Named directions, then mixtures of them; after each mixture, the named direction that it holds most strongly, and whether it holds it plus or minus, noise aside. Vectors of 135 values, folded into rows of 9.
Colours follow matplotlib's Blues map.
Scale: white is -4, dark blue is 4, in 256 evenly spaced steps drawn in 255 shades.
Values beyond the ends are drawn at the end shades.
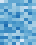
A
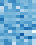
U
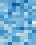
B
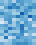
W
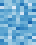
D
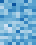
A, minus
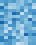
W, minus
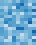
D, plus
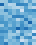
A, plus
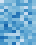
A, plus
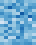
W, plus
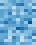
D, plus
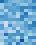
A, minus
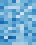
W, minus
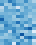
U, plus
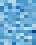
U, minus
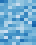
A, minus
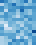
A, minus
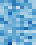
U, plus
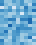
D, plus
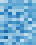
A, plus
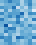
D, minus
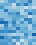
A, plus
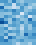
W, minus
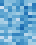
D, plus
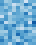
B, minus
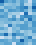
A, minus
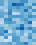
B, plus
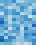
W, minus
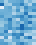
D, plus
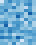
A, plus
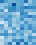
A, minus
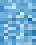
W, minus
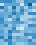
D, minus
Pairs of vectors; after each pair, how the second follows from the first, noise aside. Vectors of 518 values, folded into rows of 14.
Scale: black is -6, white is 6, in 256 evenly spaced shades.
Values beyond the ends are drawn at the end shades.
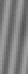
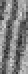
wrapped around, scaled up.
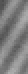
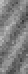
negated.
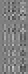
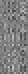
copied.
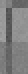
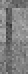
copied.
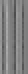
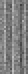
reversed, negated.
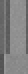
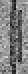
wrapped around, scaled up.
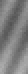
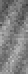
reversed, negated.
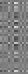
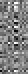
scaled up.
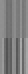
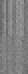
reversed, negated, shrunk.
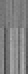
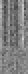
reversed, negated.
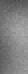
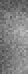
copied.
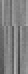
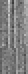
reversed, negated.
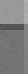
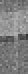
wrapped around.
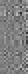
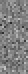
shuffled.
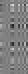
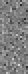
shuffled.
